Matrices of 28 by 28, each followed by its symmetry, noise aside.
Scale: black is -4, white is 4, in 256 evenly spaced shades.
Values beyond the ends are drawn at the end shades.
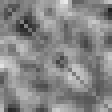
symmetric.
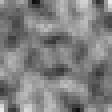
same after a half turn.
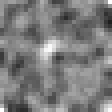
symmetric.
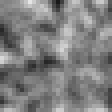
antisymmetric.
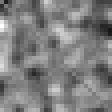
no symmetry.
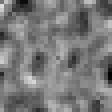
no symmetry.
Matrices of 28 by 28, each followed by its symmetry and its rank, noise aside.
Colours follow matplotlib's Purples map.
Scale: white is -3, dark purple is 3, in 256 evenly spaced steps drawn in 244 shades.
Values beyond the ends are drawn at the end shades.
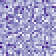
symmetric, rank six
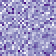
symmetric, rank six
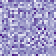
antisymmetric, rank six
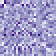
no symmetry, rank five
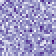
symmetric, rank seven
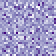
no symmetry, rank seven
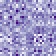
symmetric, rank five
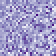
symmetric, rank six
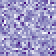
no symmetry, rank seven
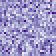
no symmetry, rank seven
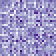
symmetric, rank five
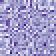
symmetric, rank five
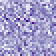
no symmetry, rank seven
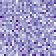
antisymmetric, rank six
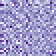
no symmetry, rank five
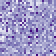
symmetric, rank six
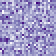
no symmetry, rank seven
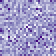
symmetric, rank seven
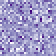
no symmetry, rank six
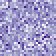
no symmetry, rank six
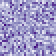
no symmetry, rank five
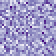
antisymmetric, rank six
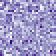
no symmetry, rank six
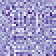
no symmetry, rank six
